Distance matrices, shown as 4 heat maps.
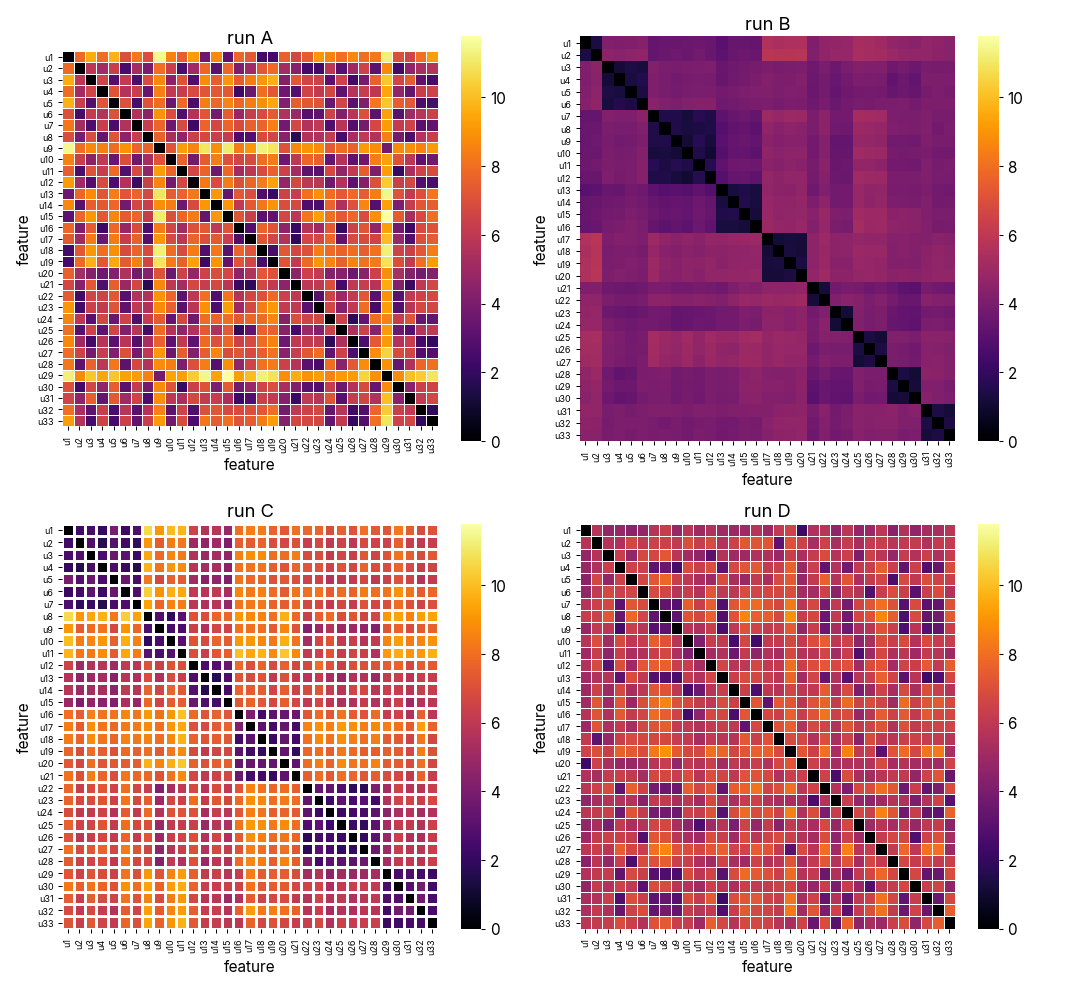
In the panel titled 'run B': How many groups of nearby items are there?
10
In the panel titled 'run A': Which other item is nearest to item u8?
u21
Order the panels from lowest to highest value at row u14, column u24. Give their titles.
run B, run C, run D, run A
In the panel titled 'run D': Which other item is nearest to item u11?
u25
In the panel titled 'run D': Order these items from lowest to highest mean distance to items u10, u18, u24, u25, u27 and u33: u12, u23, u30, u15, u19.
u23, u30, u19, u12, u15
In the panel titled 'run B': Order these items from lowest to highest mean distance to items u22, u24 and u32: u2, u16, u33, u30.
u33, u30, u16, u2
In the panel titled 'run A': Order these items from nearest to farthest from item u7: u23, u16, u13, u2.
u2, u23, u16, u13
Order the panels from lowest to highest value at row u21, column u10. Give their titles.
run B, run A, run D, run C
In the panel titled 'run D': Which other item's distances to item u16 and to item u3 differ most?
u12
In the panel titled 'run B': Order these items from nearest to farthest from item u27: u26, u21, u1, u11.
u26, u21, u11, u1
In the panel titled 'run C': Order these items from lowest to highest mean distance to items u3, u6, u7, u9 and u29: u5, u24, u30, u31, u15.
u5, u15, u24, u31, u30
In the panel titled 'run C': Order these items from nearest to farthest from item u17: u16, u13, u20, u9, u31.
u20, u16, u13, u31, u9
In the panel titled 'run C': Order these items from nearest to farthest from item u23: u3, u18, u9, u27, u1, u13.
u27, u9, u13, u3, u1, u18
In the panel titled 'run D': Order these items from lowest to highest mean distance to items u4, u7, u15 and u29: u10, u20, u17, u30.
u20, u17, u30, u10
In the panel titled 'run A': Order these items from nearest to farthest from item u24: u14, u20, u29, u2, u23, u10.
u10, u20, u2, u23, u14, u29
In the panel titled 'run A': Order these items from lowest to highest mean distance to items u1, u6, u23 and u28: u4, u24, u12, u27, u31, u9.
u31, u4, u12, u24, u27, u9
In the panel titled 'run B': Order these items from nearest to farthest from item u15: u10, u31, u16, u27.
u16, u10, u31, u27
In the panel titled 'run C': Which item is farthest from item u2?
u8
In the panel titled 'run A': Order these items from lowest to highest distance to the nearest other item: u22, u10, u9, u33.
u33, u22, u10, u9
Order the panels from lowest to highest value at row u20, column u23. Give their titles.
run B, run D, run A, run C
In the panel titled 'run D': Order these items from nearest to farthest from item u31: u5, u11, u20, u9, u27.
u9, u20, u11, u5, u27
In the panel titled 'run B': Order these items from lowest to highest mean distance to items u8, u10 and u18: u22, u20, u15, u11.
u11, u20, u15, u22
